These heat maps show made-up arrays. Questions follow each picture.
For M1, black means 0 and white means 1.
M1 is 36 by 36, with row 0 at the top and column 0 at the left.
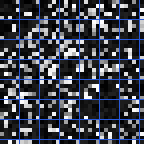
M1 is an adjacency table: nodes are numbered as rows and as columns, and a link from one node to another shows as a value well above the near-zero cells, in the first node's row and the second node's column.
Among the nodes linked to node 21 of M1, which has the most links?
node 23
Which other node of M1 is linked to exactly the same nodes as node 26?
node 20
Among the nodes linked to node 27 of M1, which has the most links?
node 17
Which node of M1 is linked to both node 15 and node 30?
node 22
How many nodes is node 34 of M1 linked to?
5
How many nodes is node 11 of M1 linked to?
6
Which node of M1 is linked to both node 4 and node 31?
node 24
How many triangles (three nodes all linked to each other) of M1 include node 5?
7
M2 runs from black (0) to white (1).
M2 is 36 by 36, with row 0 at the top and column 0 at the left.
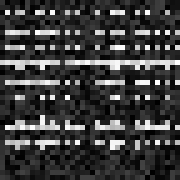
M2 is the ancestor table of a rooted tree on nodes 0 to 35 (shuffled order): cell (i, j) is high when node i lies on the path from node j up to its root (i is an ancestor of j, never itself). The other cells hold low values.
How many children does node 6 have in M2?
1
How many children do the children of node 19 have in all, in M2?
3
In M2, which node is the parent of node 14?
25
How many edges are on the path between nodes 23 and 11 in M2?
8
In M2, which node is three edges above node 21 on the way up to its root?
12
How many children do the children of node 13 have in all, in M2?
4
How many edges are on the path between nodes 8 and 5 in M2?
9
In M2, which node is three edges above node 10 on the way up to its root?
2
